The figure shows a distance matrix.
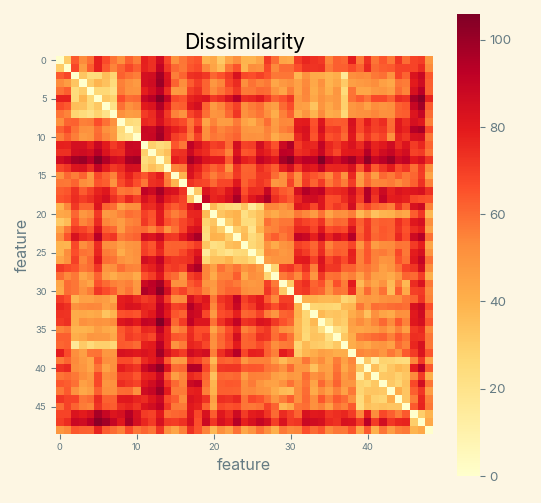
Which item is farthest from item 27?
18
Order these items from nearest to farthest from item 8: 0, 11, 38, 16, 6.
0, 6, 16, 11, 38
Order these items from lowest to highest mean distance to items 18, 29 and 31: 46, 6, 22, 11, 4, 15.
4, 15, 6, 46, 22, 11
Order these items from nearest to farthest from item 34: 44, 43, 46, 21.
43, 44, 21, 46
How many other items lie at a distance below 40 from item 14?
3
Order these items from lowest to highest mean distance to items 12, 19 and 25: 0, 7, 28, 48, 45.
0, 48, 28, 7, 45
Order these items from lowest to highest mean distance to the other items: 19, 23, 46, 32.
19, 32, 23, 46
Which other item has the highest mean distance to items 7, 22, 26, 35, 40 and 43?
13
